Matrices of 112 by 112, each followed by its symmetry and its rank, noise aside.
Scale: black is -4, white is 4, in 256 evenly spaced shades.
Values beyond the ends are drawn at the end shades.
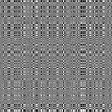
no symmetry, rank one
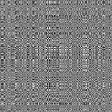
no symmetry, rank three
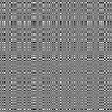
no symmetry, rank one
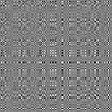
symmetric, rank two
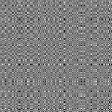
symmetric, rank two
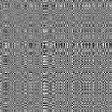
antisymmetric, rank two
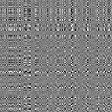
antisymmetric, rank two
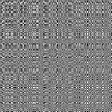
symmetric, rank two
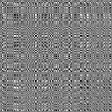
symmetric, rank two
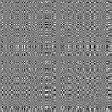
antisymmetric, rank two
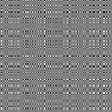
no symmetry, rank one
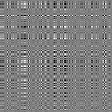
no symmetry, rank one
